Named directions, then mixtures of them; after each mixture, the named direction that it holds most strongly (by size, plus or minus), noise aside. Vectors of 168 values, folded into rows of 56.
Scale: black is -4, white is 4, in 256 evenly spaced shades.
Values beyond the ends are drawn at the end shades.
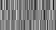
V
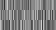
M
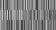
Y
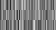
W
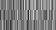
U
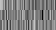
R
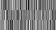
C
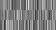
C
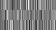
C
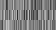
U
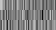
R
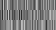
Y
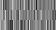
C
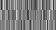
V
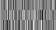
M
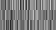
U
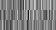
U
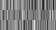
V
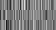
W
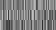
Y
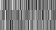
C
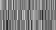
R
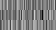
R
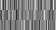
V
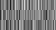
W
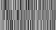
C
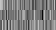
R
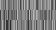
U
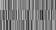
R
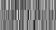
W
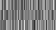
W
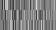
M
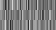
C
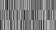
M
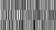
W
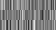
R
